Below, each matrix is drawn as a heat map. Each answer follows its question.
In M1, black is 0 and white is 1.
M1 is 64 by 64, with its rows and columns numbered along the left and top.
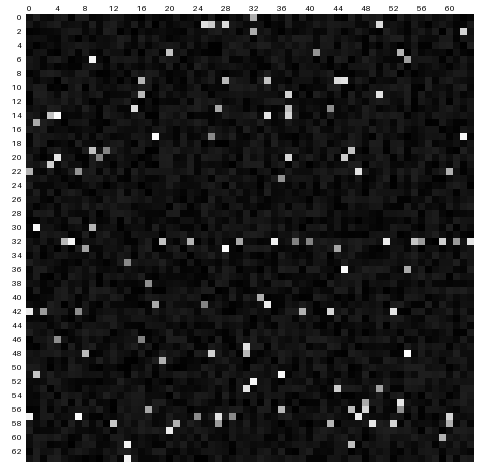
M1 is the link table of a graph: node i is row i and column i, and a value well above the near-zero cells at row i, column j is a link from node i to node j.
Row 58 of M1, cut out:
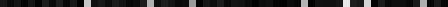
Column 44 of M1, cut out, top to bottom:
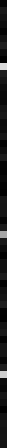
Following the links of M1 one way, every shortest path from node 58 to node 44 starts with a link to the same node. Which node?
node 49
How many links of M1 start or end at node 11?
4
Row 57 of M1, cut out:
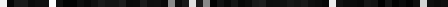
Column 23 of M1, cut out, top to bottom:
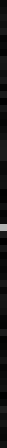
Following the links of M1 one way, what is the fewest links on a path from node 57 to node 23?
3
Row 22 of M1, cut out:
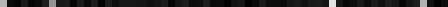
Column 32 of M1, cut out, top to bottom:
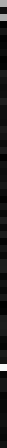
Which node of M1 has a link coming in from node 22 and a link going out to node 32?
node 0
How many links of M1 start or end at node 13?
4
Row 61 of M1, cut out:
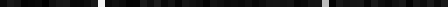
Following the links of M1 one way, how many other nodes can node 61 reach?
7
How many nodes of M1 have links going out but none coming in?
5
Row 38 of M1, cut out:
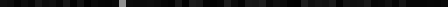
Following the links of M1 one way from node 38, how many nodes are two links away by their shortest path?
3
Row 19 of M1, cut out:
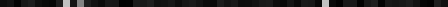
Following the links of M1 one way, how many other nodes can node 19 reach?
11
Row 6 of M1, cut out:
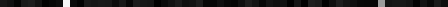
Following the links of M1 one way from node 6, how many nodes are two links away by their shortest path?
5
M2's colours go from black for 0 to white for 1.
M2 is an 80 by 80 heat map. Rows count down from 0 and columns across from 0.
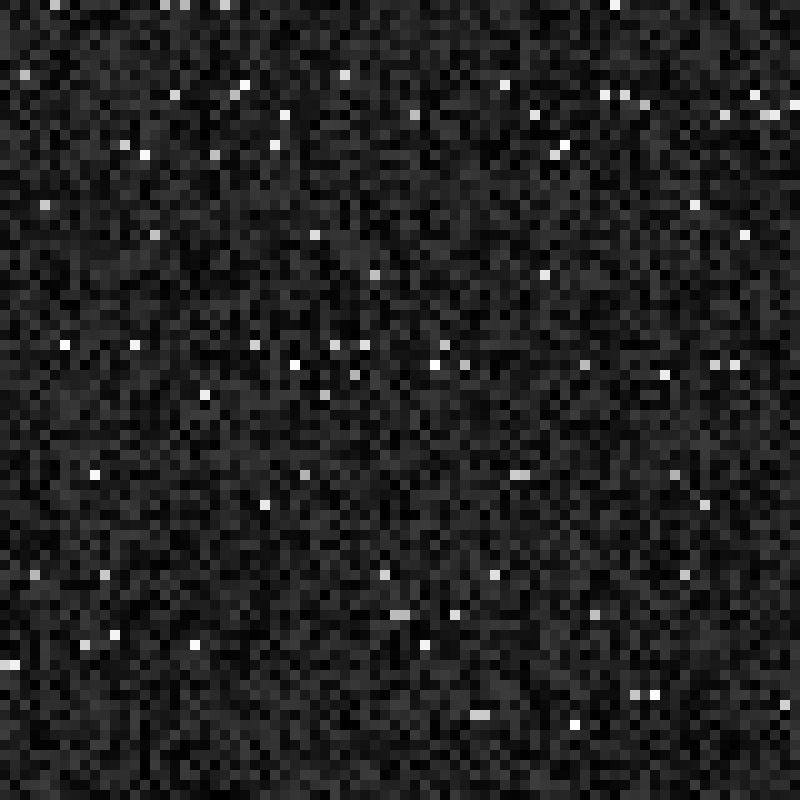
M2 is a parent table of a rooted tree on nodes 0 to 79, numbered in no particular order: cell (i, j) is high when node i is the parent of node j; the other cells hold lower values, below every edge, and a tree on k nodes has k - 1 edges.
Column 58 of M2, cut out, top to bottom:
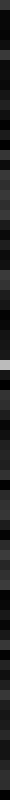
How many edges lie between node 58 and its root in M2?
3
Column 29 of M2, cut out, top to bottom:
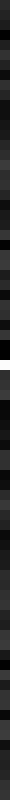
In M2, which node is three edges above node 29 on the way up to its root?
7
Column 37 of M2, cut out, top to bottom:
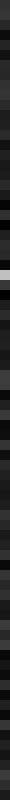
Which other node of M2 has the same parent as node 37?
54
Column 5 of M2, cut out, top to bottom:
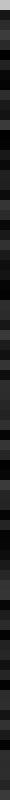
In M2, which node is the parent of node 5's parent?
66
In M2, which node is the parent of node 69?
20
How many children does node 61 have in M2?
4
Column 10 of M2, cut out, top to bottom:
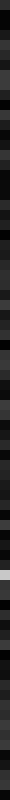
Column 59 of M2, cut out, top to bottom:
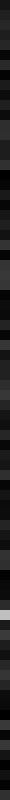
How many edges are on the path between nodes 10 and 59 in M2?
9
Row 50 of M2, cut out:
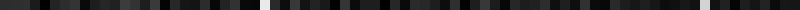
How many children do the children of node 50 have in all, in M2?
1
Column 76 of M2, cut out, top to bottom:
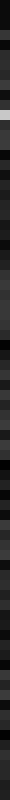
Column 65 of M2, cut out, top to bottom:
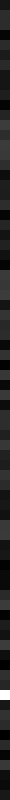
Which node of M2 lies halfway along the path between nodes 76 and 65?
63
